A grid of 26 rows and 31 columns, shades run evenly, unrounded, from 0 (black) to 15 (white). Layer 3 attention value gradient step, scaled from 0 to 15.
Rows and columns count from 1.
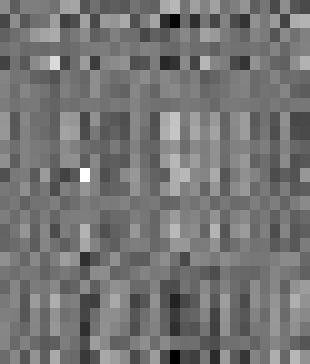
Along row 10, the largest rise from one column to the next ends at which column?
17
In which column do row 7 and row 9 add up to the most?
18
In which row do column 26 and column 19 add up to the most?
13
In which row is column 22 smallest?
26
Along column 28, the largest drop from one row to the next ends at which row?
3
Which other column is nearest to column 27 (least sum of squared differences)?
2
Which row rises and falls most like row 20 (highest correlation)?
25
